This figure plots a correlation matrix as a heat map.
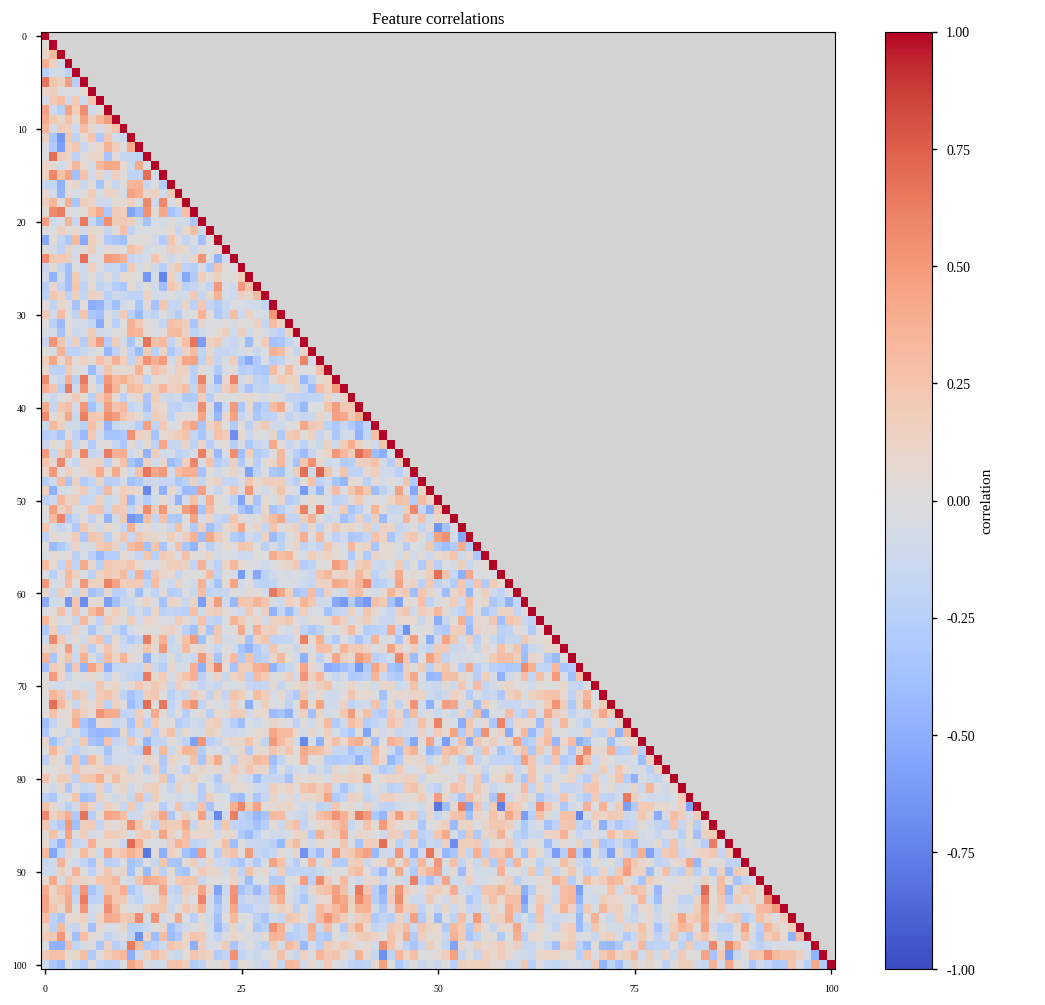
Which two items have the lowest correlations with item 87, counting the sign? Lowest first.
52, 99
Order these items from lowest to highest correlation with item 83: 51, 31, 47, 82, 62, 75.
82, 51, 75, 62, 47, 31
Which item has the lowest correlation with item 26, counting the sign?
15
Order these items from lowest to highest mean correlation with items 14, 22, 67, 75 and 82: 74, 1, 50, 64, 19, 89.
1, 19, 64, 89, 50, 74
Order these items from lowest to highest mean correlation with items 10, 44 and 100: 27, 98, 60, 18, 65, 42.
27, 65, 42, 60, 18, 98
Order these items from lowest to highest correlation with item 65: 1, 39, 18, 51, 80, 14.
39, 80, 14, 18, 51, 1
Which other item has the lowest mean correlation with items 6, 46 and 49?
64
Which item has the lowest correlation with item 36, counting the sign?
68
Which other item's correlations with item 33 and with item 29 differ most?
76
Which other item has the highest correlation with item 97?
2
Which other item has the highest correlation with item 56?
75
